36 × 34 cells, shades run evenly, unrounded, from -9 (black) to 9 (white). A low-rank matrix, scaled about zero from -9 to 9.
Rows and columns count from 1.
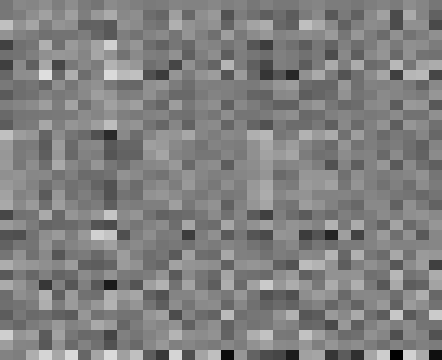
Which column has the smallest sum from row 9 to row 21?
9
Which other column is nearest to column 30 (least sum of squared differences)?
32
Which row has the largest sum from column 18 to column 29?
29
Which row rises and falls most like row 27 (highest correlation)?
3
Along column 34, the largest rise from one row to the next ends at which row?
28
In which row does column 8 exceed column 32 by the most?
24
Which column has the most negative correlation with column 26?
8
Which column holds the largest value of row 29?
21
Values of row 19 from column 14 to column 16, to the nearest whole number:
0 2 0
